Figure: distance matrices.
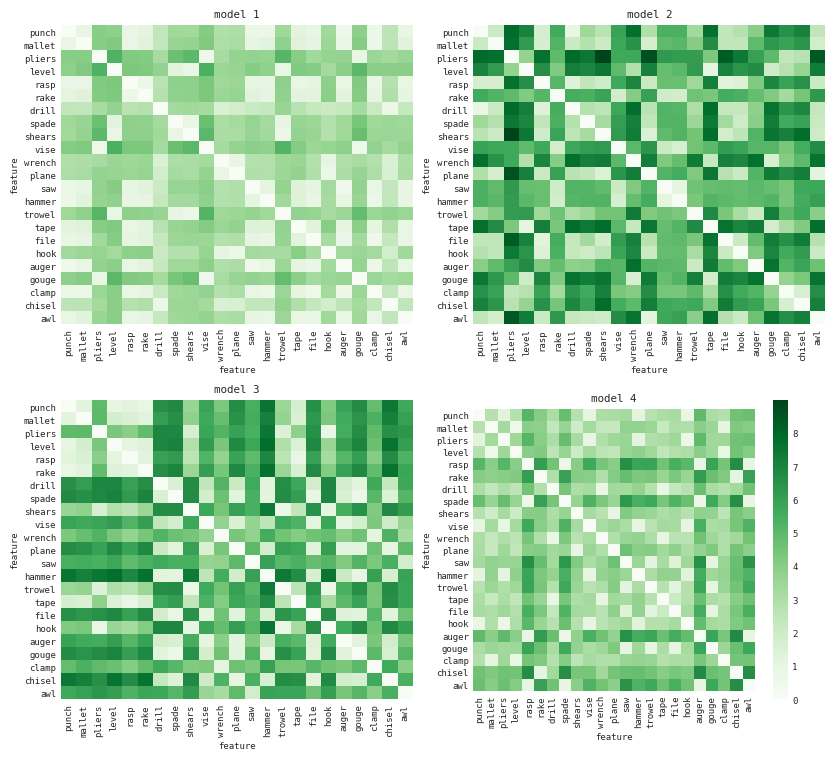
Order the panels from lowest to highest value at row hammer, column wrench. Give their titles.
model 1, model 4, model 2, model 3
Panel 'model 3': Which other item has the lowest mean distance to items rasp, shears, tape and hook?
trowel
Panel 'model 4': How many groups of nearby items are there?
7
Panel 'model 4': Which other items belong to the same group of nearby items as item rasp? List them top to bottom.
spade, auger, awl
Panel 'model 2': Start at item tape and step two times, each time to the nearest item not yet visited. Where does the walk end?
gouge
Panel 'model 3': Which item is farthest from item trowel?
hammer
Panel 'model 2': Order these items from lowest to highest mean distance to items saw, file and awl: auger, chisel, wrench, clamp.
auger, clamp, wrench, chisel
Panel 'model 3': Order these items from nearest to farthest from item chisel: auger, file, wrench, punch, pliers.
file, auger, wrench, pliers, punch
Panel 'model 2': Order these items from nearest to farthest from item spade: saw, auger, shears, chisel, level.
shears, auger, saw, chisel, level
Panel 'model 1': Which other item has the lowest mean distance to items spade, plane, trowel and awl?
shears
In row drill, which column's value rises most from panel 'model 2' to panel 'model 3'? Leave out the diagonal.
punch
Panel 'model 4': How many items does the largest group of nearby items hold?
5
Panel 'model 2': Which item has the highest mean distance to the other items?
pliers
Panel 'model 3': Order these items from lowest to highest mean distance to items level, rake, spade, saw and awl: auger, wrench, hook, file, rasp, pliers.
rasp, wrench, auger, file, hook, pliers
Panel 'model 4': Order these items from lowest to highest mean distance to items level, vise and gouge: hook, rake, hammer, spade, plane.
hook, hammer, plane, rake, spade
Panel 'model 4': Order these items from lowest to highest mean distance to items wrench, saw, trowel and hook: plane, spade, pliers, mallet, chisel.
pliers, mallet, plane, chisel, spade
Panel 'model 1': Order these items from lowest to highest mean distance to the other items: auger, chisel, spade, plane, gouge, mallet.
auger, mallet, chisel, plane, spade, gouge
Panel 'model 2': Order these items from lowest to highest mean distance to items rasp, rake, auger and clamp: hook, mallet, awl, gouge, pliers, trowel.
trowel, hook, mallet, awl, pliers, gouge
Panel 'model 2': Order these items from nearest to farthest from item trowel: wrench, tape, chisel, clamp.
clamp, chisel, tape, wrench
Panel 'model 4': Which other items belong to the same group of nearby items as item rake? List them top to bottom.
chisel
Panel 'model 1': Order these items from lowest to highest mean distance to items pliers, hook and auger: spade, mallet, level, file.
file, mallet, spade, level
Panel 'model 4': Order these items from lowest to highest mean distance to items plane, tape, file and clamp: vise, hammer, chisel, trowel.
trowel, vise, hammer, chisel
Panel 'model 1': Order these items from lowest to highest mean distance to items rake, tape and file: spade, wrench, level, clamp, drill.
clamp, drill, wrench, spade, level
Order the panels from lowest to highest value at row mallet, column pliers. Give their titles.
model 4, model 1, model 3, model 2
